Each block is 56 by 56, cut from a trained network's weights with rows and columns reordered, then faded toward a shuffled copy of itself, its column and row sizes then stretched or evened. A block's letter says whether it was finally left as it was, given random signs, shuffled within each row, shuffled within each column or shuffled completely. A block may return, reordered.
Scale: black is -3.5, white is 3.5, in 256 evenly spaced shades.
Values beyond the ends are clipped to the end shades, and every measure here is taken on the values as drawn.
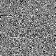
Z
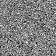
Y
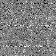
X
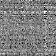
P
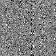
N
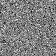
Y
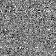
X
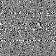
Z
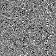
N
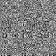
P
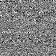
X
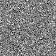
N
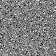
Y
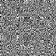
P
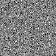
N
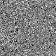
N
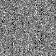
N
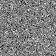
Y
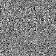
Z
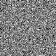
X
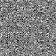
P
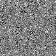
N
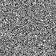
X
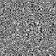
P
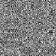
P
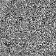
Z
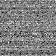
X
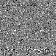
X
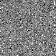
N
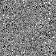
N
